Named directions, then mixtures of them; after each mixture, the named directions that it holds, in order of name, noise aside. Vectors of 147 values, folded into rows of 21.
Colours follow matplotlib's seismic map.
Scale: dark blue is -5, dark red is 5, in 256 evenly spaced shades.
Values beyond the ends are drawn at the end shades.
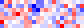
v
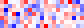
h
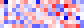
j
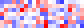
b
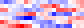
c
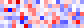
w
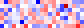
j, v, w.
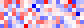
h, v, w.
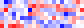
c, h, v.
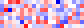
b, v, w.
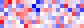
v, w.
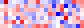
j.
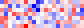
c, h, v.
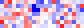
v.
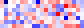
j.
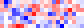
c, j, v.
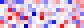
h, v, w.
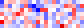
b, v.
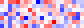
h, j, w.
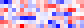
b, c.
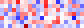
h, w.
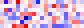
c, j, w.
